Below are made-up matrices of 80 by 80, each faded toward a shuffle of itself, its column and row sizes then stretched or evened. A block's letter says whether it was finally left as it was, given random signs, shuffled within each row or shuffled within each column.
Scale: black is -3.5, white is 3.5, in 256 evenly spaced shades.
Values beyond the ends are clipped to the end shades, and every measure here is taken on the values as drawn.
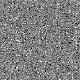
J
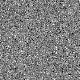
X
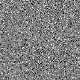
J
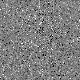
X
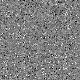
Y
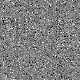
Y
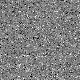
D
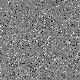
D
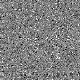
J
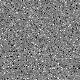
D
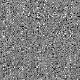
J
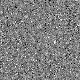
X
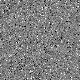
X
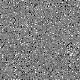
J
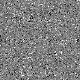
Y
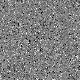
X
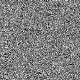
J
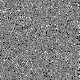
X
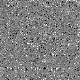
J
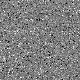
D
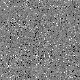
Y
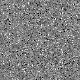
Y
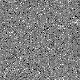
J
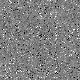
Y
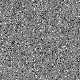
X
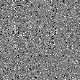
Y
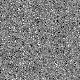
X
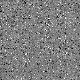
Y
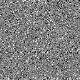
J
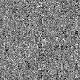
J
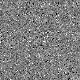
Y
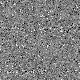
D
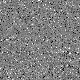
D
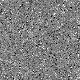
X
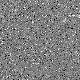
D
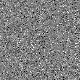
X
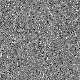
X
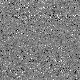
D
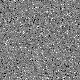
D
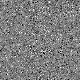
Y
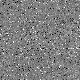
D
